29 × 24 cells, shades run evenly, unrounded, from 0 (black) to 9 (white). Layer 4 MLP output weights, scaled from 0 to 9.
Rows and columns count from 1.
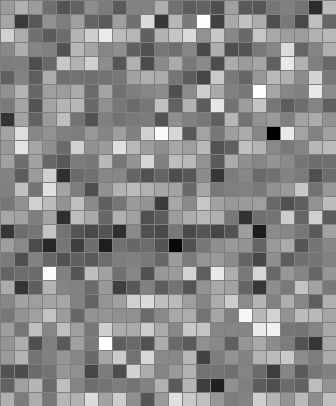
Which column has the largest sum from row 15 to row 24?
4
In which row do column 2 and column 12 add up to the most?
10
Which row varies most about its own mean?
2
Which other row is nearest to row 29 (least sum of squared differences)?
3
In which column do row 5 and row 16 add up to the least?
11
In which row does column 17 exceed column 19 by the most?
21
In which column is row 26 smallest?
15
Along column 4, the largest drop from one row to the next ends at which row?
18
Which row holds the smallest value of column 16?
28
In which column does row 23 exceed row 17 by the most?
19
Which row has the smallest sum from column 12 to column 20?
17
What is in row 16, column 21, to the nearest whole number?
7
